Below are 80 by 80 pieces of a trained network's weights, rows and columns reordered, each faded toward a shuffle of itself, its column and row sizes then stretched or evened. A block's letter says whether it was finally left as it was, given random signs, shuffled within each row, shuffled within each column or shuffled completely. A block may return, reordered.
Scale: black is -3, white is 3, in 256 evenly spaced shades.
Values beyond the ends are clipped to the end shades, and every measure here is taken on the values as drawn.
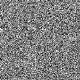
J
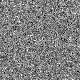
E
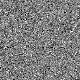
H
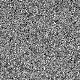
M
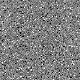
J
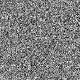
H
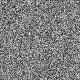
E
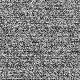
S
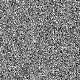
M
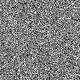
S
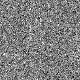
M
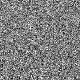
J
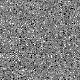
J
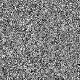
J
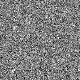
H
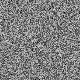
M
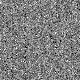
M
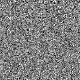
H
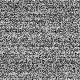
S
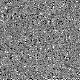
J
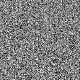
S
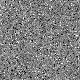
E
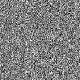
J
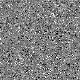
H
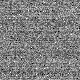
S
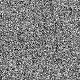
M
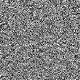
J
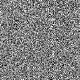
J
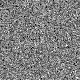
E
